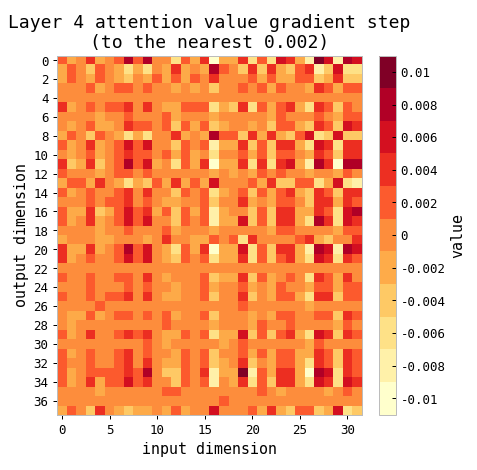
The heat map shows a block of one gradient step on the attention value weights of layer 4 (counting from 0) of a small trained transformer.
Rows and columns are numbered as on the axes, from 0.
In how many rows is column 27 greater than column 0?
23
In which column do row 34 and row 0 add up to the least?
16
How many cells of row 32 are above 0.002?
5
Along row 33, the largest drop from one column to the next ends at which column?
20
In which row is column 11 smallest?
33
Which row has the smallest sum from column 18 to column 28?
1
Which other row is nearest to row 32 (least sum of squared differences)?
25
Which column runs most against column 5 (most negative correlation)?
11
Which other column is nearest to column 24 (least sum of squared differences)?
3
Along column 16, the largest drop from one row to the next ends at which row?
9
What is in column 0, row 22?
0
